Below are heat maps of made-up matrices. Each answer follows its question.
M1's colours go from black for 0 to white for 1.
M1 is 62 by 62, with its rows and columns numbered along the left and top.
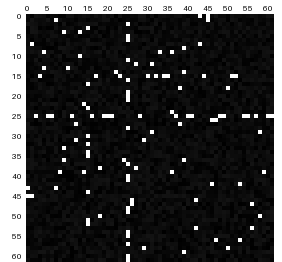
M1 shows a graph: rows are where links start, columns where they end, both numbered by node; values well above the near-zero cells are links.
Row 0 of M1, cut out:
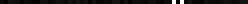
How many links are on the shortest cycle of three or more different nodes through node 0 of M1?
5
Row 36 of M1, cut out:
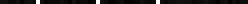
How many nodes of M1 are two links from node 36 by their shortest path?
5
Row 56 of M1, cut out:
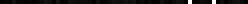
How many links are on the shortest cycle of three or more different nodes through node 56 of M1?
6
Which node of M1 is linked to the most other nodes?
node 25
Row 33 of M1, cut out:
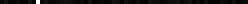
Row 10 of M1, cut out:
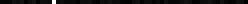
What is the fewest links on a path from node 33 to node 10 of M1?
4
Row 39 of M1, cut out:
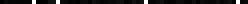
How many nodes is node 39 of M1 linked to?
4
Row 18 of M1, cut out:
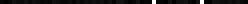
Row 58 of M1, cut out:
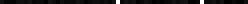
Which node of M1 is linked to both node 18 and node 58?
node 50
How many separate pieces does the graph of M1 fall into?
6
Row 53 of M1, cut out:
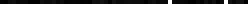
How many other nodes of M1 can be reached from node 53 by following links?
5
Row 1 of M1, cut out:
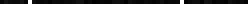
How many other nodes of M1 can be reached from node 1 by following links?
4
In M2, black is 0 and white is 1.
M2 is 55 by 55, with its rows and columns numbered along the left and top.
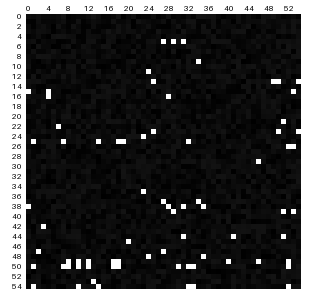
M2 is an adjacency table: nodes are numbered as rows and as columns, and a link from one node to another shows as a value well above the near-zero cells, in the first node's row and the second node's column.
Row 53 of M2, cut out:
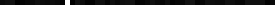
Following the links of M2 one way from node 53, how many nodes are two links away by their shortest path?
4
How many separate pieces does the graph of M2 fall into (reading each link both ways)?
6
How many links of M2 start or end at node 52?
4
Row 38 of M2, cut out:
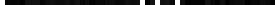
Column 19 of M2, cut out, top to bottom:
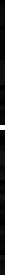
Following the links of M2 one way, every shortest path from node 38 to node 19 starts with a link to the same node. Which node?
node 35
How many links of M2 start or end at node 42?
1
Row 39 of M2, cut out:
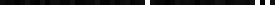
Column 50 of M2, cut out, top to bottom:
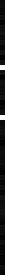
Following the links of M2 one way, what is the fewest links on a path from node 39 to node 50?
3
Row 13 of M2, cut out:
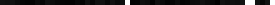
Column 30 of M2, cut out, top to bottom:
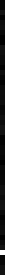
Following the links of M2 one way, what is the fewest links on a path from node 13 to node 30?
2
